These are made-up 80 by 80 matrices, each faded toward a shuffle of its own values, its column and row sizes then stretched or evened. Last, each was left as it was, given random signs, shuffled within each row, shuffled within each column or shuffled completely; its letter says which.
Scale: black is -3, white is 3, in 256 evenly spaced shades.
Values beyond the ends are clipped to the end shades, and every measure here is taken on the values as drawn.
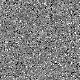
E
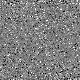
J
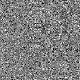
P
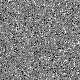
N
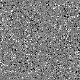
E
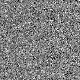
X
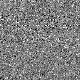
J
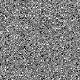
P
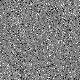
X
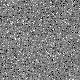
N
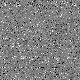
J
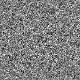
E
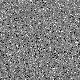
N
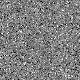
J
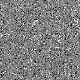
P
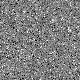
N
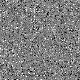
E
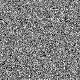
J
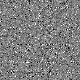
E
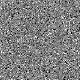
P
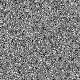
N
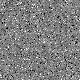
N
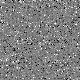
J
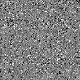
P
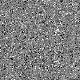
E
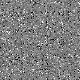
E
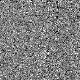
E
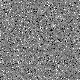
J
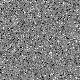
N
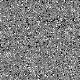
E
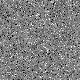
N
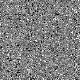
P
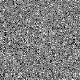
P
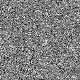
N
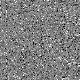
X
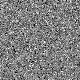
N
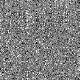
P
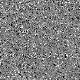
E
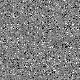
E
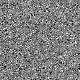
J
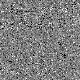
E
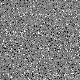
J
